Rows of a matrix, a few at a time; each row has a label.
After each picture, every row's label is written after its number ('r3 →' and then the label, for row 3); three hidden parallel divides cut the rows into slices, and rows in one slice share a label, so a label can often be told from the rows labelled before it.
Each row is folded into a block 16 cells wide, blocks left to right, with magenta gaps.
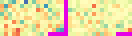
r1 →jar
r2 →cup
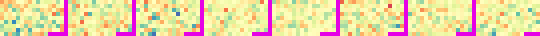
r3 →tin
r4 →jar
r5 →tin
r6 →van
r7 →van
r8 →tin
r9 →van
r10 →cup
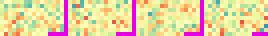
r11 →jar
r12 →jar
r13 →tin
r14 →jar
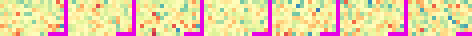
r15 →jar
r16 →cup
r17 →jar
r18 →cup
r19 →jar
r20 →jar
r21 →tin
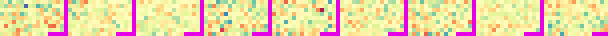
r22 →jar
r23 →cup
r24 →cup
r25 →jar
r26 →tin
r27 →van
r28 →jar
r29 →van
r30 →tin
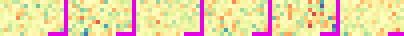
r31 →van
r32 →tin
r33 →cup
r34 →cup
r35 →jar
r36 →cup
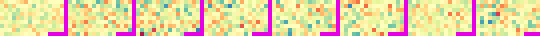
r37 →cup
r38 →jar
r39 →jar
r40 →jar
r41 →tin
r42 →tin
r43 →van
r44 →tin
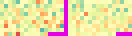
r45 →jar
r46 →van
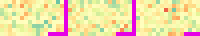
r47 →cup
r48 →van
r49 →cup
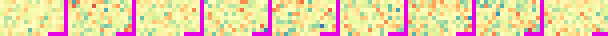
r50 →cup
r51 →tin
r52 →cup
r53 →jar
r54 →tin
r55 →jar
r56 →tin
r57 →jar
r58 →van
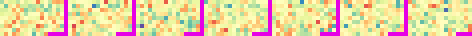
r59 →jar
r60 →jar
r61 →tin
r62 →jar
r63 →jar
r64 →tin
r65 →tin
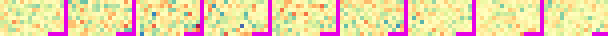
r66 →van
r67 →jar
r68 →tin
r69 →tin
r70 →tin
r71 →tin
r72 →cup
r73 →van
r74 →cup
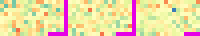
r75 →jar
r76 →cup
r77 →cup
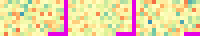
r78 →jar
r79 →cup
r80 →tin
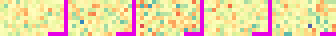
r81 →cup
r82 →tin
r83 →jar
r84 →cup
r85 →tin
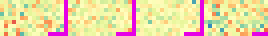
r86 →jar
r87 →cup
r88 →cup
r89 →tin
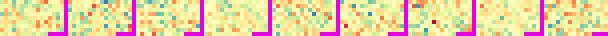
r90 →jar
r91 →tin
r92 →jar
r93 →van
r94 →tin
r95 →jar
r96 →tin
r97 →cup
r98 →tin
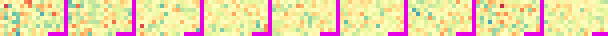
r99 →tin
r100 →jar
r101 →van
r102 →cup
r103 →cup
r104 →cup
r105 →van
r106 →tin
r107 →cup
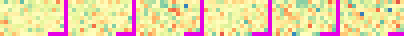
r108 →van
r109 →cup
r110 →jar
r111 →van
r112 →jar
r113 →jar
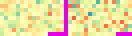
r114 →cup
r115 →jar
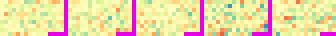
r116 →van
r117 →cup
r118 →van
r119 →jar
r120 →cup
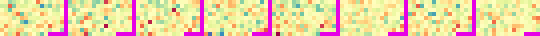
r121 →jar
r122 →jar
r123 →jar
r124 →tin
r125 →jar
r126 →cup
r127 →jar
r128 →van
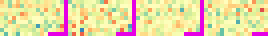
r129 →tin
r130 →jar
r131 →van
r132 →tin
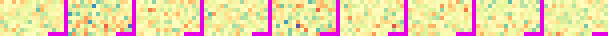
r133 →cup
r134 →jar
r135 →van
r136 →cup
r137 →tin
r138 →van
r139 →cup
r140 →van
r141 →van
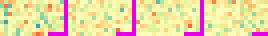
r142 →tin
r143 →cup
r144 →van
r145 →cup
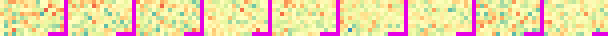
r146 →tin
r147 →tin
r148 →tin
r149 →van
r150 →cup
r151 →cup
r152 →van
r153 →jar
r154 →van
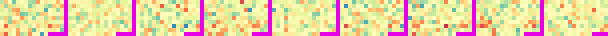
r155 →jar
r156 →cup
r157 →tin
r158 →jar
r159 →cup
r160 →jar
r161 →jar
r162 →jar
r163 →cup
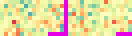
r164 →jar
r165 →jar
